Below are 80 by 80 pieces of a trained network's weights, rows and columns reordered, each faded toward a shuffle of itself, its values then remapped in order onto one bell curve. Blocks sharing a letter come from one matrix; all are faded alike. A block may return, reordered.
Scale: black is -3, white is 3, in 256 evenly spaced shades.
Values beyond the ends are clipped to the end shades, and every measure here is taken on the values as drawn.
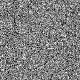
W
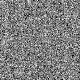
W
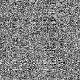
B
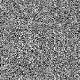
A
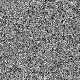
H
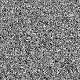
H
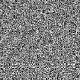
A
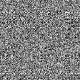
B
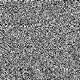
A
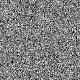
H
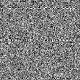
A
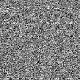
A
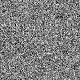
H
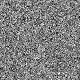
H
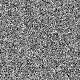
H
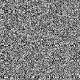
B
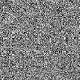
A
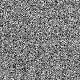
H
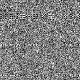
B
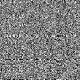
B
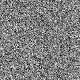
H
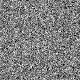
H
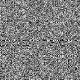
B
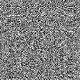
B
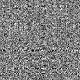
B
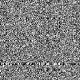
B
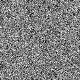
H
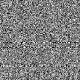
B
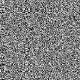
A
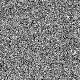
W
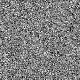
H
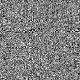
A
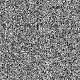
W
